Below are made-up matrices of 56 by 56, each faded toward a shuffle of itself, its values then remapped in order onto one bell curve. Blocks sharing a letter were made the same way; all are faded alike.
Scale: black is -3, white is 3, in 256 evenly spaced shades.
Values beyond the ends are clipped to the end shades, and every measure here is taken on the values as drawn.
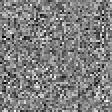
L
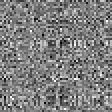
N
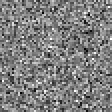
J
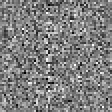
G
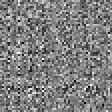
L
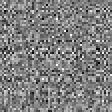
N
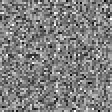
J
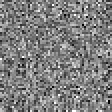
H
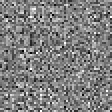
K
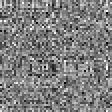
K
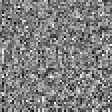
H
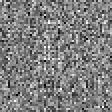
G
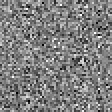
G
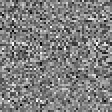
K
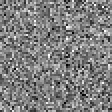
G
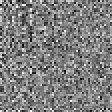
K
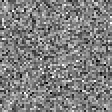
J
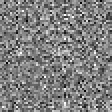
H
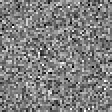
J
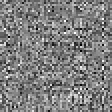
K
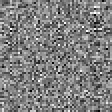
H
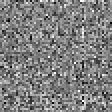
L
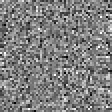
G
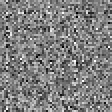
L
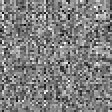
K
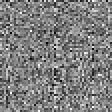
K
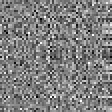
N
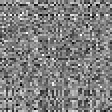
N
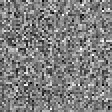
L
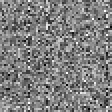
G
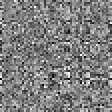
K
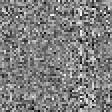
L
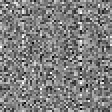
K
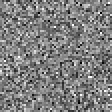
J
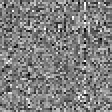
L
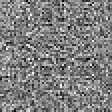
H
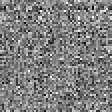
H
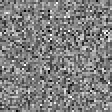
L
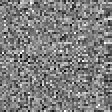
H
